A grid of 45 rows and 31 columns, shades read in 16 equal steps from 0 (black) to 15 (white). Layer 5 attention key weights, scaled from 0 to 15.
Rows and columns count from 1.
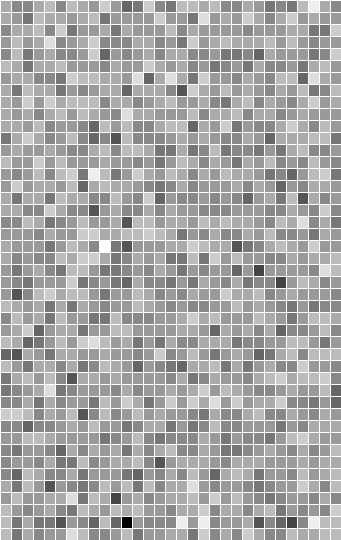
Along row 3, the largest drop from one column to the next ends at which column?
7
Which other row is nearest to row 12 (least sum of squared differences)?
37
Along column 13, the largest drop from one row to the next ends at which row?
40
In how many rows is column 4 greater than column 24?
24
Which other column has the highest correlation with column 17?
29
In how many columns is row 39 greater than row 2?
13
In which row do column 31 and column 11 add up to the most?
43
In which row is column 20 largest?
34
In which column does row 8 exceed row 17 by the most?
28
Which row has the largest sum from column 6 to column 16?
20
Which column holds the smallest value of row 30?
2
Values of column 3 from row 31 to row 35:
7 11 9 10 11
